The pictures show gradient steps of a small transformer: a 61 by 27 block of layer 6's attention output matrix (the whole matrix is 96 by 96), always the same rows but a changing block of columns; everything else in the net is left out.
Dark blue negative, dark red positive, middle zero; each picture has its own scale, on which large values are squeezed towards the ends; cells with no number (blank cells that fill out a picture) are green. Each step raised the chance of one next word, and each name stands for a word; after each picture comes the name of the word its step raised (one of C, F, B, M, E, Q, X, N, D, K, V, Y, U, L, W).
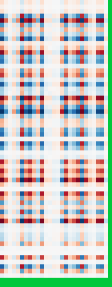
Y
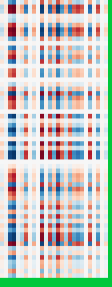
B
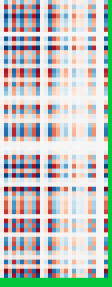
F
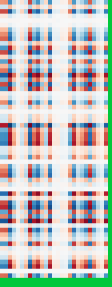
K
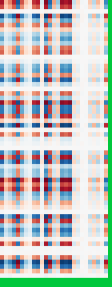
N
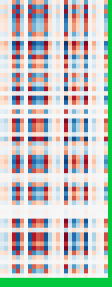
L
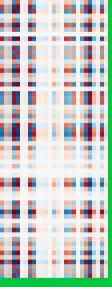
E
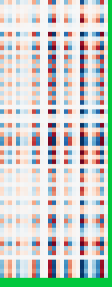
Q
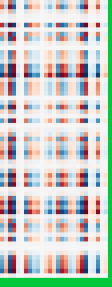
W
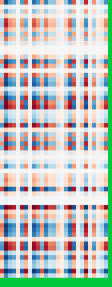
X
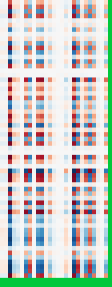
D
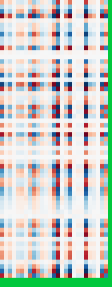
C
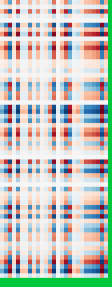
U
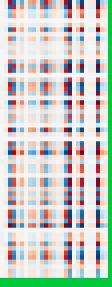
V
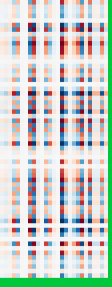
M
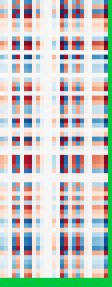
L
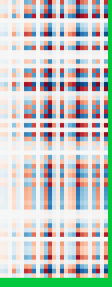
C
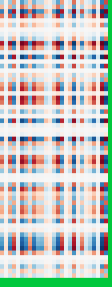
L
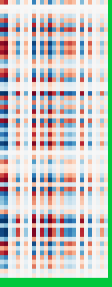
M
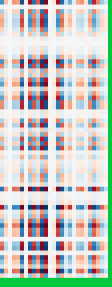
X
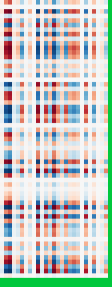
U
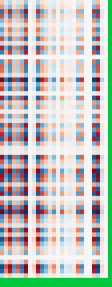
D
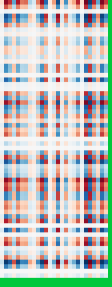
N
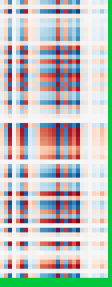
K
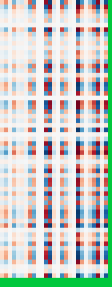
V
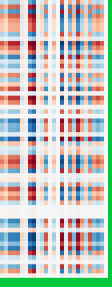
L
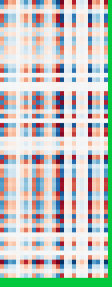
N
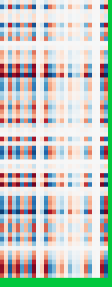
W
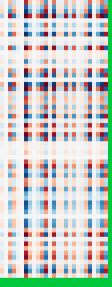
C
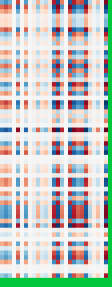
V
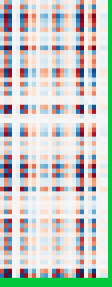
F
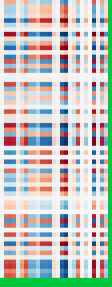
Q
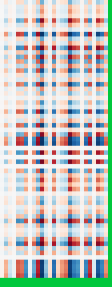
Q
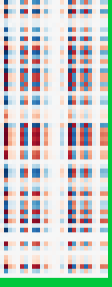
K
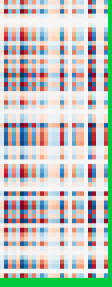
K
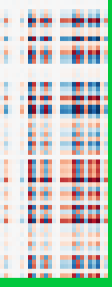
Y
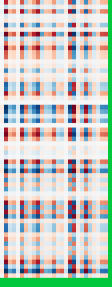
U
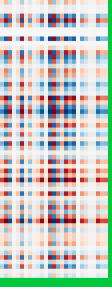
Y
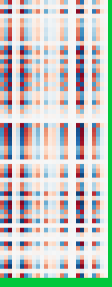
K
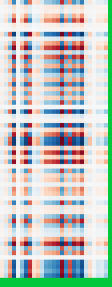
Q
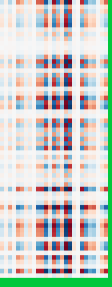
X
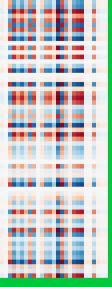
E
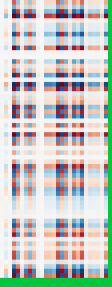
C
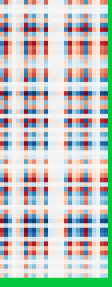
M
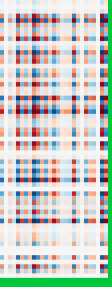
Y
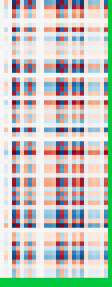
V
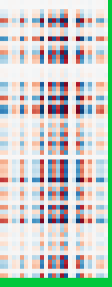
Y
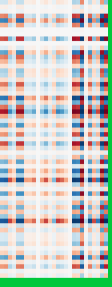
Y
